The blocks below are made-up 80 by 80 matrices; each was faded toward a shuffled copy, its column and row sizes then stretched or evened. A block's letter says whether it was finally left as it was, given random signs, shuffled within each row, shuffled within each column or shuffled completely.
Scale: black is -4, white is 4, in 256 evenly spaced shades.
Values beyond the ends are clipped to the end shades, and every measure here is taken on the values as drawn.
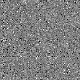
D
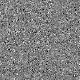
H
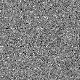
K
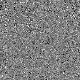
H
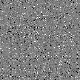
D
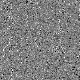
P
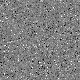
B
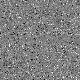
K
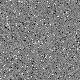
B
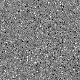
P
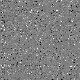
H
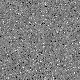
B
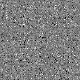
H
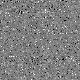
K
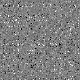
D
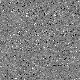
K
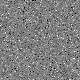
B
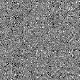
D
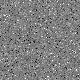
B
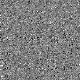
H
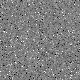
B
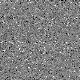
K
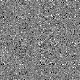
D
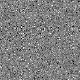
D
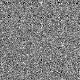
H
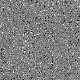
P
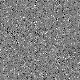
P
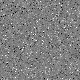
B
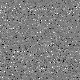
K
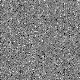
P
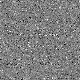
K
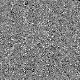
H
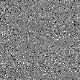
H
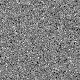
B
